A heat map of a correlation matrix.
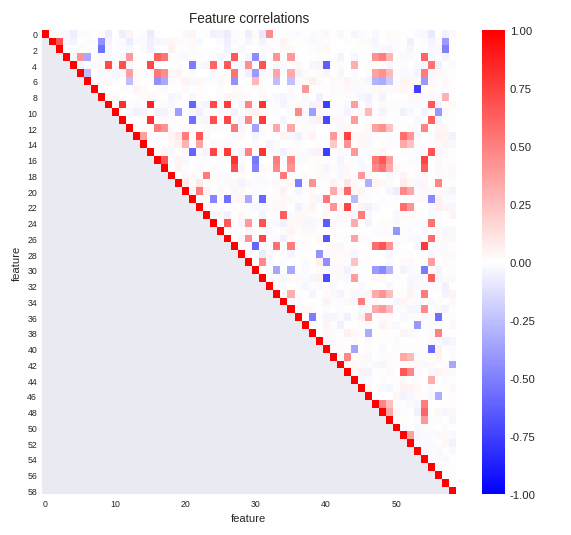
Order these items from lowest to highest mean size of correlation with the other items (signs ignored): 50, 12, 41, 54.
50, 41, 12, 54
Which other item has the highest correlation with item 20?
43
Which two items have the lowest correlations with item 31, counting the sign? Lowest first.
40, 21
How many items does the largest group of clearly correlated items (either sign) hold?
14
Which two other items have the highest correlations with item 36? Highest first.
10, 46
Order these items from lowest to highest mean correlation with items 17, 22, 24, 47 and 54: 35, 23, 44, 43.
23, 44, 43, 35
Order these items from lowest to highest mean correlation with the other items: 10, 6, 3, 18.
6, 10, 18, 3
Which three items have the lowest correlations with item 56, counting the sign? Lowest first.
36, 10, 46
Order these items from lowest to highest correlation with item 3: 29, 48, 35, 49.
29, 49, 35, 48
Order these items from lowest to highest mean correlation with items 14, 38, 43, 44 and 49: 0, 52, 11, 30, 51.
30, 0, 11, 52, 51
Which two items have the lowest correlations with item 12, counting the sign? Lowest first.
30, 6
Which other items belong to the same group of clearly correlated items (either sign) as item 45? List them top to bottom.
18, 23, 34
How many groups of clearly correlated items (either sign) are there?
11
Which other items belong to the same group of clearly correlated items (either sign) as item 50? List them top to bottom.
25
